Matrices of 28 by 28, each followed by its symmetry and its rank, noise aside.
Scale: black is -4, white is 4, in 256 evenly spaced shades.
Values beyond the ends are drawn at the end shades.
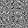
antisymmetric, rank six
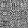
antisymmetric, rank four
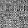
no symmetry, rank five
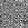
antisymmetric, rank four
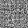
antisymmetric, rank six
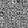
antisymmetric, rank four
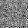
antisymmetric, rank six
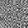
no symmetry, rank five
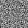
antisymmetric, rank six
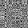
no symmetry, rank four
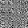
no symmetry, rank four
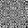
no symmetry, rank four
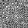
symmetric, rank five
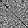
symmetric, rank five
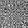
antisymmetric, rank six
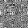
no symmetry, rank five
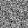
antisymmetric, rank six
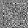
antisymmetric, rank four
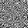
no symmetry, rank five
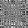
antisymmetric, rank four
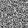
antisymmetric, rank six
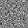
antisymmetric, rank six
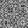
symmetric, rank five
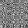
no symmetry, rank five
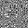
no symmetry, rank five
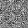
antisymmetric, rank six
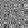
antisymmetric, rank four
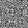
antisymmetric, rank four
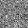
antisymmetric, rank six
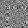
antisymmetric, rank four
